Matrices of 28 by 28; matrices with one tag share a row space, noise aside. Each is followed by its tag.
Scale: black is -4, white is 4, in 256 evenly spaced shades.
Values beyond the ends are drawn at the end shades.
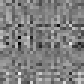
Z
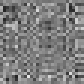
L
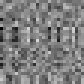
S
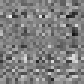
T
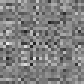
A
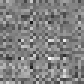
A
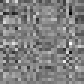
L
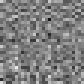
S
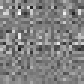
Z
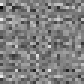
S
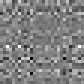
Z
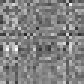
L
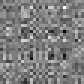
A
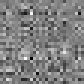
A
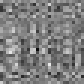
S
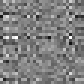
L
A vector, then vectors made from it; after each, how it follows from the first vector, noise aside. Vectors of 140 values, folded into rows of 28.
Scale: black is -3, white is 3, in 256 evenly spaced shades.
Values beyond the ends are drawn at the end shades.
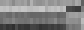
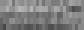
shrunk.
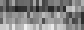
negated.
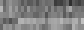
reversed, shrunk.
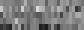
partly zeroed.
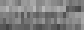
shrunk.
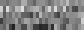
partly zeroed.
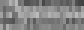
wrapped around, shrunk.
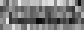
wrapped around.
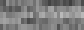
wrapped around, shrunk.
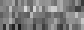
partly zeroed.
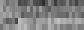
reversed, shrunk.
